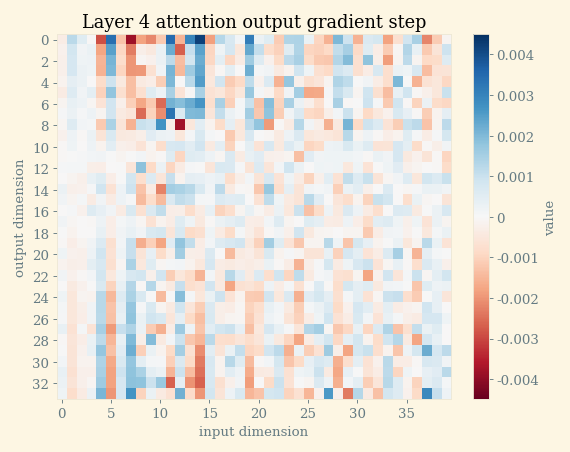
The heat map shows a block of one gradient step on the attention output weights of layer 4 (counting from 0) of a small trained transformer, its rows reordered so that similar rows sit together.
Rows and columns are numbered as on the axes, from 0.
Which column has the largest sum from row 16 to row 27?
7
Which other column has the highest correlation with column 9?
15
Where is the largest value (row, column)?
0, 14
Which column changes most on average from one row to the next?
10
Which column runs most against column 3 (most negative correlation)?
25
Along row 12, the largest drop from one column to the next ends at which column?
9
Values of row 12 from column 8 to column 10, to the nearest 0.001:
0.002 -0.001 0
